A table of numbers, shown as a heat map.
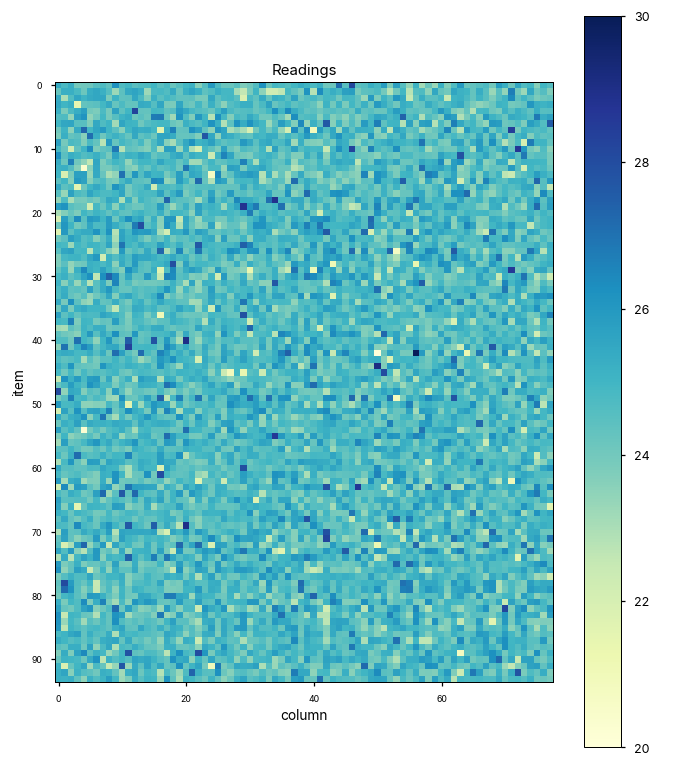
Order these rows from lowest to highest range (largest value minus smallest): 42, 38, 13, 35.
35, 38, 13, 42
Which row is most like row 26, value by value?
49
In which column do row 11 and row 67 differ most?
63
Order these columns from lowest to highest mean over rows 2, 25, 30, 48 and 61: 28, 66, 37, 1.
1, 28, 66, 37
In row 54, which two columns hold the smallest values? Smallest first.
4, 73
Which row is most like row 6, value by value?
71
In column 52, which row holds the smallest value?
43
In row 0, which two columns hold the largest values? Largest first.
46, 44
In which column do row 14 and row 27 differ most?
24
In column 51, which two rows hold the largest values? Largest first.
45, 39
